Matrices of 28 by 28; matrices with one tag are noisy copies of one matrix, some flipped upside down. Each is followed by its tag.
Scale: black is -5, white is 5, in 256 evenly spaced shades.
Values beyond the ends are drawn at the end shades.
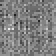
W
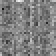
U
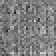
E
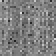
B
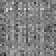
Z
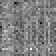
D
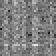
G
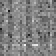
G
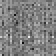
B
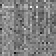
D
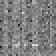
G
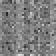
U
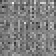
E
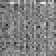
E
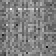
Z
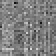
D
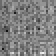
E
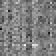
G
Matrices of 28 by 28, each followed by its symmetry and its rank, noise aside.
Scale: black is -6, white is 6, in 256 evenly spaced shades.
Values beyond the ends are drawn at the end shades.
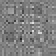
no symmetry, rank four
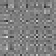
no symmetry, rank three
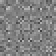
symmetric, rank three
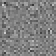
antisymmetric, rank six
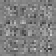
no symmetry, rank four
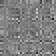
no symmetry, rank three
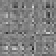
antisymmetric, rank four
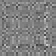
no symmetry, rank three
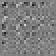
symmetric, rank three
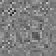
symmetric, rank six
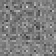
symmetric, rank six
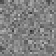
symmetric, rank six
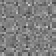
antisymmetric, rank four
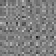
symmetric, rank three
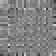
symmetric, rank three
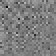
symmetric, rank six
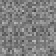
no symmetry, rank three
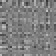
antisymmetric, rank four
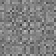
symmetric, rank three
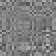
no symmetry, rank three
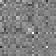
symmetric, rank three
